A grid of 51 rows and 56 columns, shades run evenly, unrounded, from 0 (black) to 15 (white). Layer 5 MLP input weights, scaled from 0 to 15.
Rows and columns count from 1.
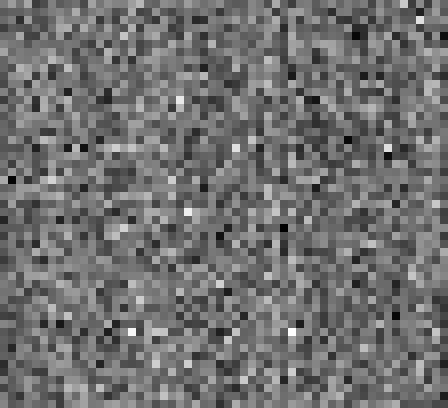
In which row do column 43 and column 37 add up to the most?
42
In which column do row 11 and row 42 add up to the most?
37
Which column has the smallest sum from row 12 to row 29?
33
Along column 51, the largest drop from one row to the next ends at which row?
2
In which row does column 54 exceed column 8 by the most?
41
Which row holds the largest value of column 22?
23
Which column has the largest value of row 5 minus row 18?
24
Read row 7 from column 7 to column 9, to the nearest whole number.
9 6 7
